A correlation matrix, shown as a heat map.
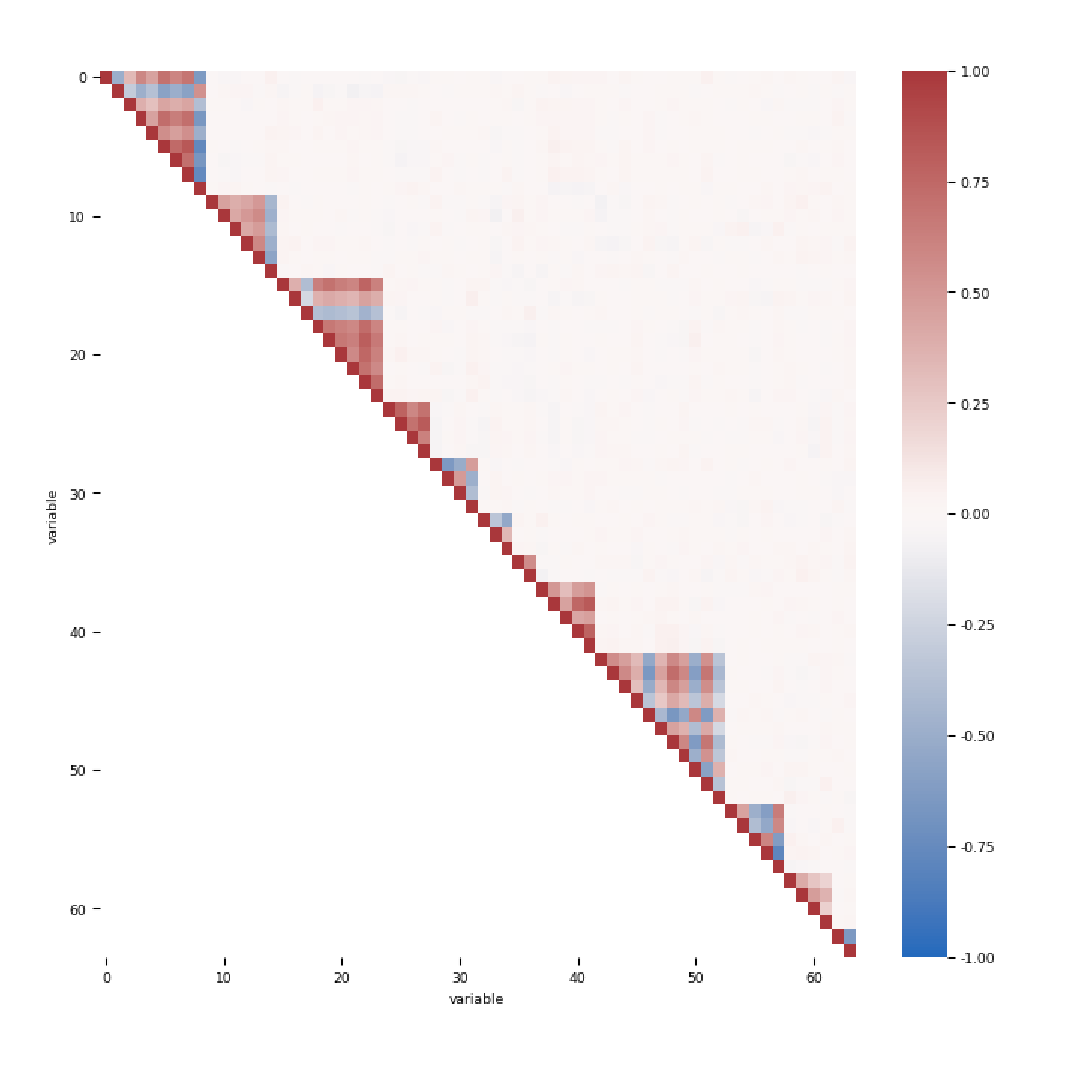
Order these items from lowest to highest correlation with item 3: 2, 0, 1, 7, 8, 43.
8, 1, 43, 2, 0, 7
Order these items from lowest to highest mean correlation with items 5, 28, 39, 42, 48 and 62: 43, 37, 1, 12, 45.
1, 12, 37, 45, 43
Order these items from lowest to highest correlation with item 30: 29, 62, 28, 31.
28, 31, 62, 29
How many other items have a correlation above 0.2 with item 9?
4
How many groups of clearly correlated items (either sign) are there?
12
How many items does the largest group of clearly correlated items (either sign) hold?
11
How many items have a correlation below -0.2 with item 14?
5
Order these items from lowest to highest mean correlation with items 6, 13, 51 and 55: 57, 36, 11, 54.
57, 54, 36, 11
